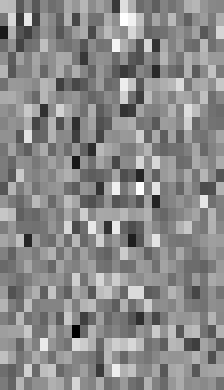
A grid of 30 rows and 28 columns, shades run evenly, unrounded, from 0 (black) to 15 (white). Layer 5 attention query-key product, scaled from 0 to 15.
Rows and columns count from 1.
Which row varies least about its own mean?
21
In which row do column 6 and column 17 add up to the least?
9
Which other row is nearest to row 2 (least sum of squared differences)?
11
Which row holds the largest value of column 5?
16
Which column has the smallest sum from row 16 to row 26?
17
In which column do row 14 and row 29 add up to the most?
15
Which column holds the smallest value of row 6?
20
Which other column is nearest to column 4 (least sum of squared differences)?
22
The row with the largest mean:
27
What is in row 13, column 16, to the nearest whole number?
8
